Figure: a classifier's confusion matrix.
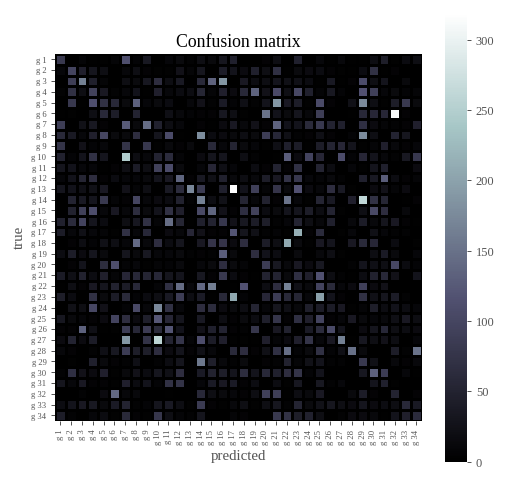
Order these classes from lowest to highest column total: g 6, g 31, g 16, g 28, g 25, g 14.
g 28, g 6, g 31, g 16, g 25, g 14
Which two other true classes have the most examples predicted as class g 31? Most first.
g 12, g 30
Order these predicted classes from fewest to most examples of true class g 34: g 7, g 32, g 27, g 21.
g 27, g 32, g 7, g 21
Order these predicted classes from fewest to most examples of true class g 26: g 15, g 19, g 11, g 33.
g 33, g 15, g 19, g 11
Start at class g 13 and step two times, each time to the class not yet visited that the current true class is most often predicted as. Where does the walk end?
g 23
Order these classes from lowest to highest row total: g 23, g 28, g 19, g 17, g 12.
g 19, g 17, g 12, g 28, g 23
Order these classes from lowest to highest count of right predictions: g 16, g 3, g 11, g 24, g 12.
g 24, g 16, g 11, g 12, g 3
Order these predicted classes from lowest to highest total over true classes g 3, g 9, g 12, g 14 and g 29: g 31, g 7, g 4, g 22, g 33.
g 33, g 7, g 4, g 31, g 22
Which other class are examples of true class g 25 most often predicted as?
g 10
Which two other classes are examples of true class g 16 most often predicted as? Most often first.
g 11, g 3
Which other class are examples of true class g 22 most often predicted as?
g 15
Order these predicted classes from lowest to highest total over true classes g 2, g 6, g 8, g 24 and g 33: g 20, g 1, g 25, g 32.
g 1, g 25, g 20, g 32
